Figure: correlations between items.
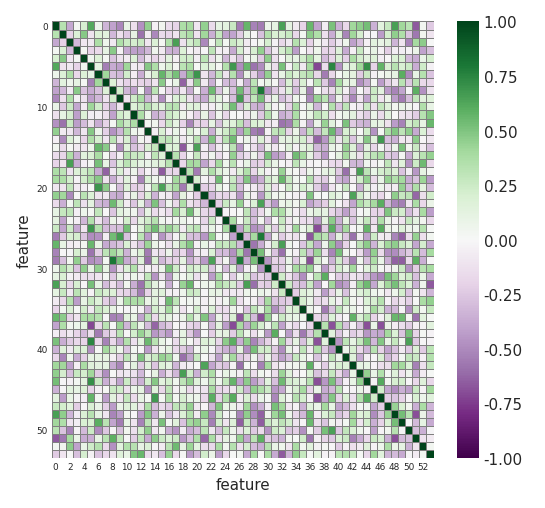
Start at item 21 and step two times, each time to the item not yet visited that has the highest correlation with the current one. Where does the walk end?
36
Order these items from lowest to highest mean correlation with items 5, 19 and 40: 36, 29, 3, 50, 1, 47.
29, 50, 3, 47, 1, 36
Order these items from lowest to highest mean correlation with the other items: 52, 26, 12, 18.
26, 12, 18, 52
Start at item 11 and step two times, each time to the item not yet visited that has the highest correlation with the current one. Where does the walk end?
12
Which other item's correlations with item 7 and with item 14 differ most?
46
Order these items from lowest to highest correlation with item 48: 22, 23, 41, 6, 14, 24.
22, 14, 41, 24, 6, 23
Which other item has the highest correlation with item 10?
25
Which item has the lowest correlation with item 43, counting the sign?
7
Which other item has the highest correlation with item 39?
5
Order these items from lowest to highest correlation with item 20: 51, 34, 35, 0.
0, 34, 35, 51
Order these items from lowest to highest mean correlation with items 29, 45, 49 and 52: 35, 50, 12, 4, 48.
50, 48, 12, 4, 35
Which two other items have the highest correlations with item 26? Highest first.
29, 9
